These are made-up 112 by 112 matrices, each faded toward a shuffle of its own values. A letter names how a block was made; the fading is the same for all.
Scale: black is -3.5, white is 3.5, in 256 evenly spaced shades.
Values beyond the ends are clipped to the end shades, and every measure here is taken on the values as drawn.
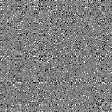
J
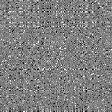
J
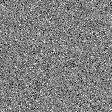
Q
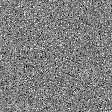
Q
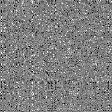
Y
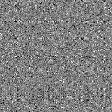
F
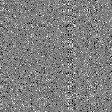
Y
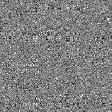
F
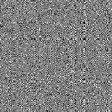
J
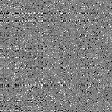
J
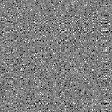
J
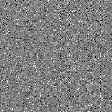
Y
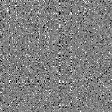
Y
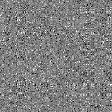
Y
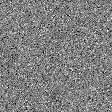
Q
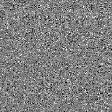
F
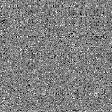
F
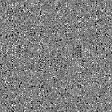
Y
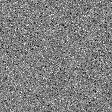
Q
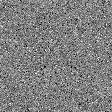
Q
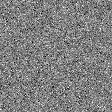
Q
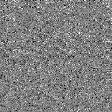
F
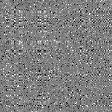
J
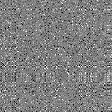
J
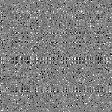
J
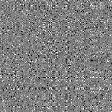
J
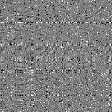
J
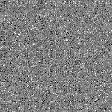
F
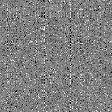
Y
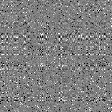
J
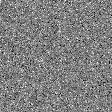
Q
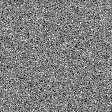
Q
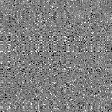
J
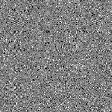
F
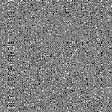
Y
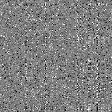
Y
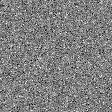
Q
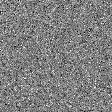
Q
